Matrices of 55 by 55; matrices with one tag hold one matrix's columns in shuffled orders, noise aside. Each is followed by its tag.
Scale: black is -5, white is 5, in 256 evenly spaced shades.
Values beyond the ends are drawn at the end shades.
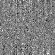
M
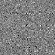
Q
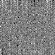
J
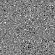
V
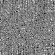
M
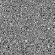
V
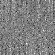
M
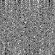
J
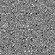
Q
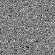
V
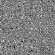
V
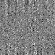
M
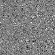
V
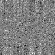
M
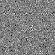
Q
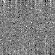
J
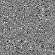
V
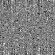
M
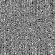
M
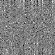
J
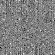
M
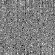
M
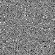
V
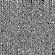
J
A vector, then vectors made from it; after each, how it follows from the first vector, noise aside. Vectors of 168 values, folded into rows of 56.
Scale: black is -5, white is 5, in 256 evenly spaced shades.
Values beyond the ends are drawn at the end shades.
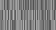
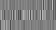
wrapped around, partly zeroed.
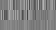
wrapped around, partly zeroed.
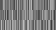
wrapped around, negated.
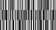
wrapped around, scaled up.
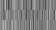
wrapped around, partly zeroed.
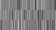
wrapped around, partly zeroed.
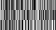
wrapped around, scaled up.
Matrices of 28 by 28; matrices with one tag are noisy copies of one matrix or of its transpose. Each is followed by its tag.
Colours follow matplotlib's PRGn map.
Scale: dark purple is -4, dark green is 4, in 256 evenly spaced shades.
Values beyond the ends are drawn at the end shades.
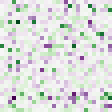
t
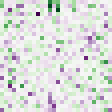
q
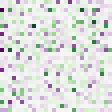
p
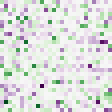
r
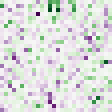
q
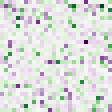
r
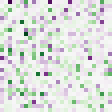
p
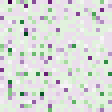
p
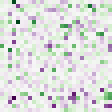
t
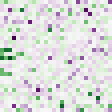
q
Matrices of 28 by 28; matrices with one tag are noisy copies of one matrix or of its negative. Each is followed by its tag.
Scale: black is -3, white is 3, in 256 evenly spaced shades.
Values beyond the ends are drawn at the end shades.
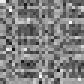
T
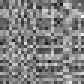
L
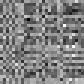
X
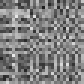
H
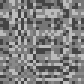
L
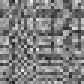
L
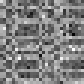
T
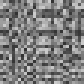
L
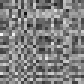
L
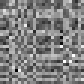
L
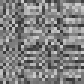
X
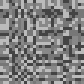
L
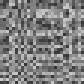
L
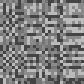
X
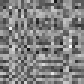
L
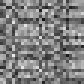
T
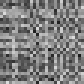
H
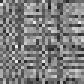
X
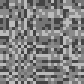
L
